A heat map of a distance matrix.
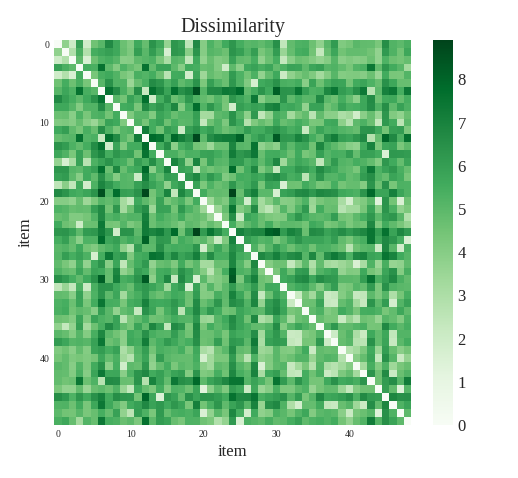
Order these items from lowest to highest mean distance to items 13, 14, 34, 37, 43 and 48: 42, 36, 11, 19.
11, 42, 36, 19
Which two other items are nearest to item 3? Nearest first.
23, 48
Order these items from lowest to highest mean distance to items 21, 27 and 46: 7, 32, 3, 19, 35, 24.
32, 35, 3, 7, 19, 24
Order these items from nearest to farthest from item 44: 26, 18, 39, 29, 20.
20, 26, 39, 29, 18
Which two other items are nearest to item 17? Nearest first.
11, 34
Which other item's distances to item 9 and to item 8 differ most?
24
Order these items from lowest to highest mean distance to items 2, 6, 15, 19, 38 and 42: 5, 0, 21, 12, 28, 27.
28, 0, 21, 5, 12, 27
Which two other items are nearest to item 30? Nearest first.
19, 16
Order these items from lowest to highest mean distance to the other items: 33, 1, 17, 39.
39, 1, 33, 17
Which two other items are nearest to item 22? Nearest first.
25, 48
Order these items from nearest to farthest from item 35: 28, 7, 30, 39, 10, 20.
39, 28, 20, 10, 7, 30
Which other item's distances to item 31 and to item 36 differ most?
18
